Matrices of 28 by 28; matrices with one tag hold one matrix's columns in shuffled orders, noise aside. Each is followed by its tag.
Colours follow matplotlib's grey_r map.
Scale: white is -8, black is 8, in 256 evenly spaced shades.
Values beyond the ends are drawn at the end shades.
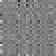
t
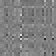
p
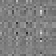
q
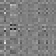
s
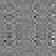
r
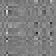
q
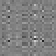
r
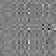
s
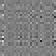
r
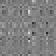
q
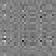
r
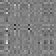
s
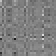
p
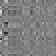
q
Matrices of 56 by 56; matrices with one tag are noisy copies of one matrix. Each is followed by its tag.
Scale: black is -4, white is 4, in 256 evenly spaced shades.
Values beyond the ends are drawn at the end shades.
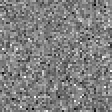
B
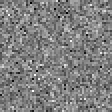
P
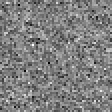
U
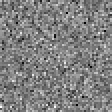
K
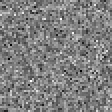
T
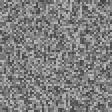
T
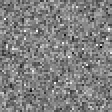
K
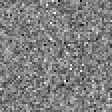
P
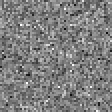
K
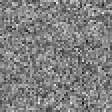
P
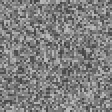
P
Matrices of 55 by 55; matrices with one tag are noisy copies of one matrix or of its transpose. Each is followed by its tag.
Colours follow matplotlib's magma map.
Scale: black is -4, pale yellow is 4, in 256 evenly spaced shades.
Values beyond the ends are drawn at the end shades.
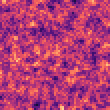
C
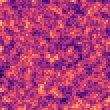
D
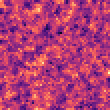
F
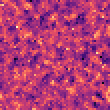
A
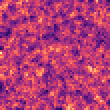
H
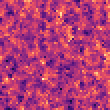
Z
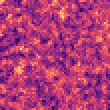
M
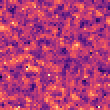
Z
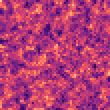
F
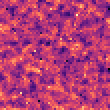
Z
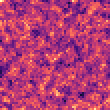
D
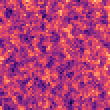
Z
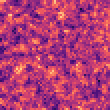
M
